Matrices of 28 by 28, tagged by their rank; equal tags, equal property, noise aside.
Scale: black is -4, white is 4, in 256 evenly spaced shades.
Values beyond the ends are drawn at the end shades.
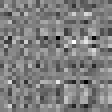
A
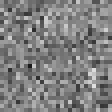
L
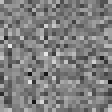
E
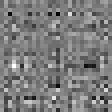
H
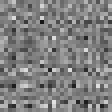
H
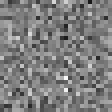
L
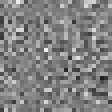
E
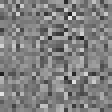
H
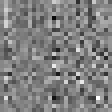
H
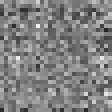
E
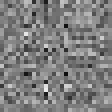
H
